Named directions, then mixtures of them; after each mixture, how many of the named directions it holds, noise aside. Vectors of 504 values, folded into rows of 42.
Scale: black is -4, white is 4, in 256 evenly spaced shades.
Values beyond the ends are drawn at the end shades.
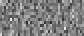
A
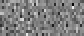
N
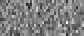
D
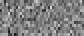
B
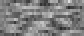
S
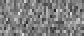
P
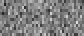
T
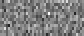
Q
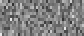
one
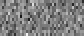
four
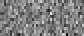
two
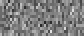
one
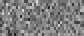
two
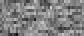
two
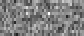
four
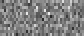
two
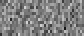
one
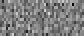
two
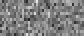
four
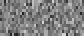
three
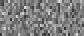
three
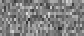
four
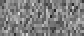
two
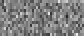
two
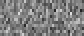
one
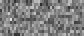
four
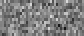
three
